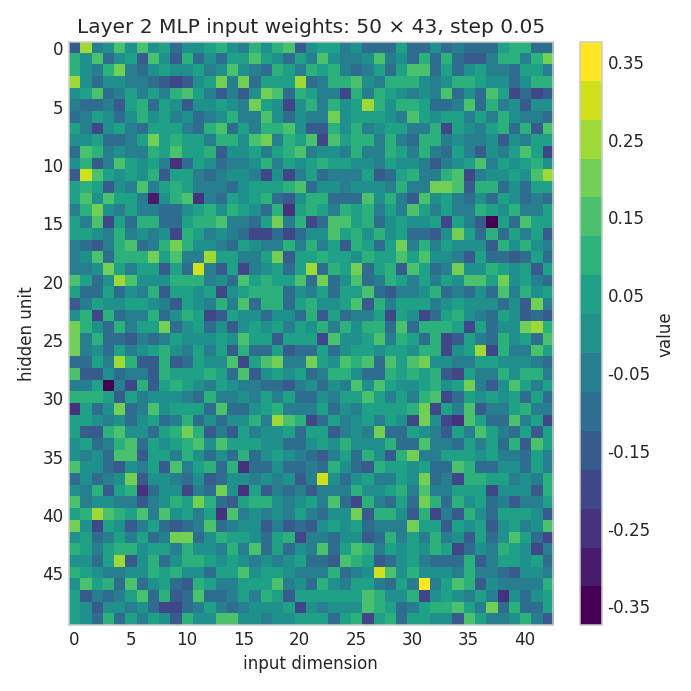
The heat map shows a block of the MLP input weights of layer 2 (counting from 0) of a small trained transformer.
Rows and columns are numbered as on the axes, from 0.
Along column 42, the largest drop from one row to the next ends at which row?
42
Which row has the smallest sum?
23
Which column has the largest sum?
31
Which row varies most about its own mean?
15
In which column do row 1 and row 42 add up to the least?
35
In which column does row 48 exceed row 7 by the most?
33
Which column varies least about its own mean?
29
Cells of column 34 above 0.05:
10
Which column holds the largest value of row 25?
0
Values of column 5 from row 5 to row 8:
0.05 0 -0.05 -0.05
